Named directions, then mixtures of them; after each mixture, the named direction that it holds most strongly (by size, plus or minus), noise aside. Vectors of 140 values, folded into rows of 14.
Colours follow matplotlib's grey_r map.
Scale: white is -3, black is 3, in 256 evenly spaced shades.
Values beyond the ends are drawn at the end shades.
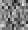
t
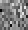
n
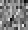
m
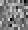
m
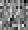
m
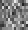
t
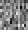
m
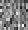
m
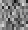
t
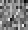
m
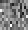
n
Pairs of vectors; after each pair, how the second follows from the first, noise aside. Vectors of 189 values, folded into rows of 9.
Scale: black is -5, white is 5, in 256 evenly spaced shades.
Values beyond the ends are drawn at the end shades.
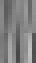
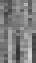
copied.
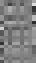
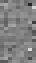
wrapped around, partly zeroed.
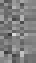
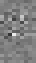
partly zeroed.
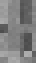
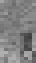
partly zeroed.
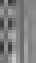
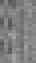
shrunk.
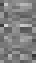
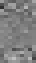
reversed, partly zeroed.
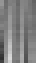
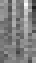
reversed.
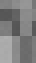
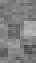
wrapped around, partly zeroed.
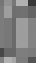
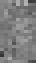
partly zeroed.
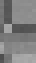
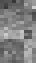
reversed, negated.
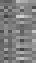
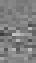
wrapped around, partly zeroed.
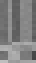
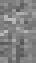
wrapped around, partly zeroed.
